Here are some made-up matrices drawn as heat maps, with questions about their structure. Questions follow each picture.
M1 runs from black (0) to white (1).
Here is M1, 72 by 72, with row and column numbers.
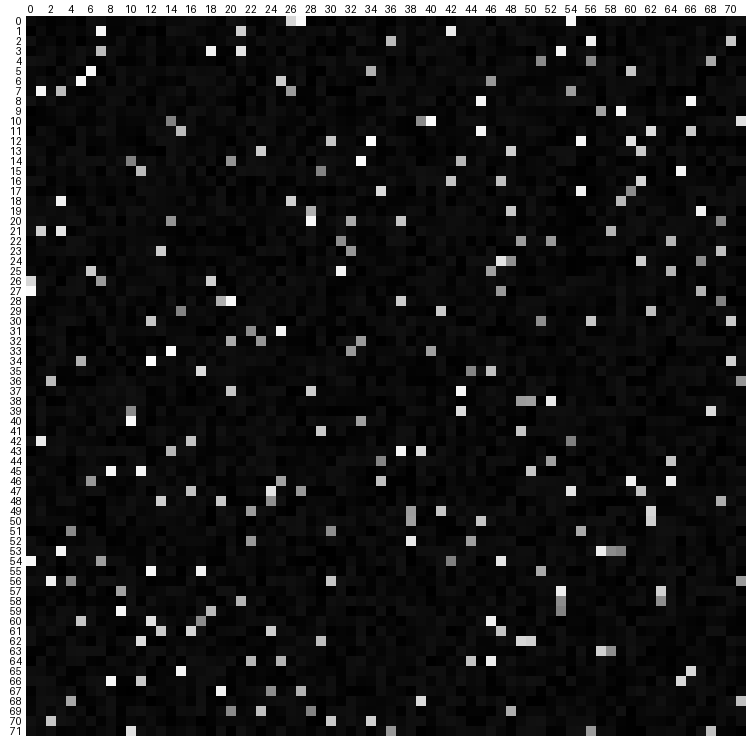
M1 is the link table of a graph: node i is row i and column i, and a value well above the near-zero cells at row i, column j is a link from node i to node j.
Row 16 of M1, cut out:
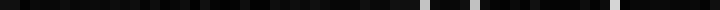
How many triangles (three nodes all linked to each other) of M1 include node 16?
1
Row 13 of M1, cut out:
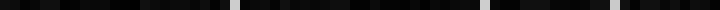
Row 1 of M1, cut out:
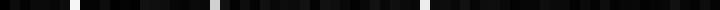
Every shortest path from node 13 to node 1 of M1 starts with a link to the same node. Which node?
node 61
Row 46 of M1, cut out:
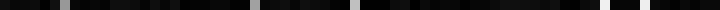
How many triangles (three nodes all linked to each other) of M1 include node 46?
2
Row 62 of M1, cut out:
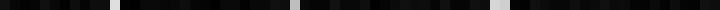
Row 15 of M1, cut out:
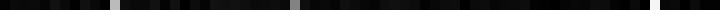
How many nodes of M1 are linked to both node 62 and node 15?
2
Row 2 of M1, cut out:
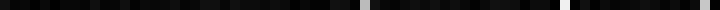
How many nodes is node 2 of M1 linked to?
3
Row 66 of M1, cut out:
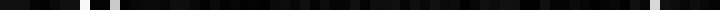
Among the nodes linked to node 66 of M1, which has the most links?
node 11
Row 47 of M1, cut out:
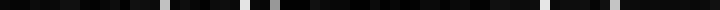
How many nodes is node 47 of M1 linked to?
5
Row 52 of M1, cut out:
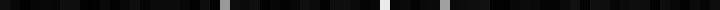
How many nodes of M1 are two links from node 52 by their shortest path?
5
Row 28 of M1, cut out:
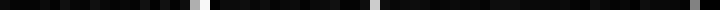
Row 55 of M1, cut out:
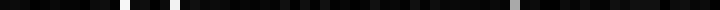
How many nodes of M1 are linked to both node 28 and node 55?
0
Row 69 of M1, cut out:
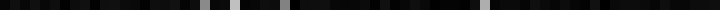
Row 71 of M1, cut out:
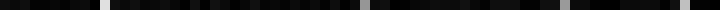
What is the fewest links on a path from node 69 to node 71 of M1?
4
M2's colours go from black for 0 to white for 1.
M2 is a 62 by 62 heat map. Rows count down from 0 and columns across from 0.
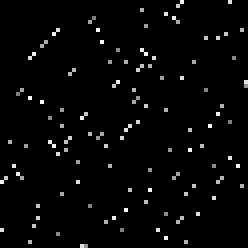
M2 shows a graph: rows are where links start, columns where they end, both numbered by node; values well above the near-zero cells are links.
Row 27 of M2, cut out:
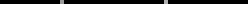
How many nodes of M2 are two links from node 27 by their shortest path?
5
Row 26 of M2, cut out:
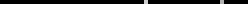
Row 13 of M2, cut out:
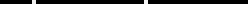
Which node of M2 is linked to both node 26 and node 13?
node 36
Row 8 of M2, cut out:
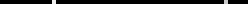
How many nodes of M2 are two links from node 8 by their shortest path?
1
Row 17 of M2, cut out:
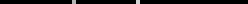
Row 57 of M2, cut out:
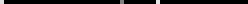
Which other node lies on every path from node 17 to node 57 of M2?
node 34
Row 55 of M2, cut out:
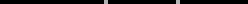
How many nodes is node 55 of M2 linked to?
2
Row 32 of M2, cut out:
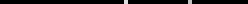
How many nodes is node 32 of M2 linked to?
2
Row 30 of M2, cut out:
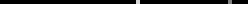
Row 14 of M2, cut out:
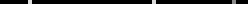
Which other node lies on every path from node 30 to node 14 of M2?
node 7
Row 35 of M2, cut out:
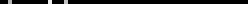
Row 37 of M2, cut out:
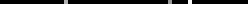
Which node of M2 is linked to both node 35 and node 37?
node 16
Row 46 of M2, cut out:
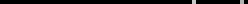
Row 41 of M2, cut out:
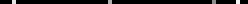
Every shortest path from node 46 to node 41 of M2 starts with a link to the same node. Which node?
node 48
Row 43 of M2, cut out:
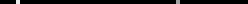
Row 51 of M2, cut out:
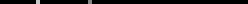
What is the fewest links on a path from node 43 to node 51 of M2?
4
